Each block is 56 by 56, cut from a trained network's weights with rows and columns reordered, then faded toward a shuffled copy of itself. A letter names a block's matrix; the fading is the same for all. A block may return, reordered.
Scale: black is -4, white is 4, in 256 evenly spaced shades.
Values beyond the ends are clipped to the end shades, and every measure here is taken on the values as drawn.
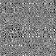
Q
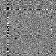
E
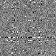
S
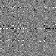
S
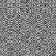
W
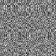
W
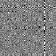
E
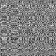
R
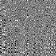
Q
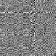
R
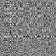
R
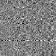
S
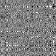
Q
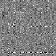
S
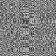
W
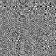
S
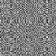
W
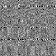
S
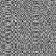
W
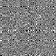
Q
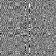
R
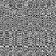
R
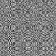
W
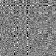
E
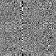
E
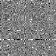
S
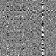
E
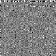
S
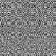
R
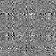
Q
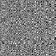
Q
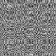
W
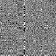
E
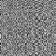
W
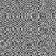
W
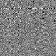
S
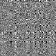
Q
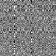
R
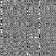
E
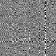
E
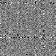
S
